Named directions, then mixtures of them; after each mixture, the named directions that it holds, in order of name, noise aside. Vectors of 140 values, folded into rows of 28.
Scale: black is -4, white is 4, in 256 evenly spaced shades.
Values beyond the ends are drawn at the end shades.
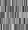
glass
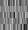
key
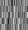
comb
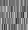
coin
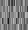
coin, comb, key.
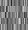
coin, comb, glass.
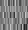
key.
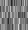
comb, glass.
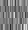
key.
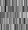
glass.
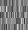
coin, glass.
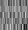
key.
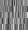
comb, glass.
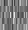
coin, comb, key.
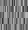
coin, comb, glass.
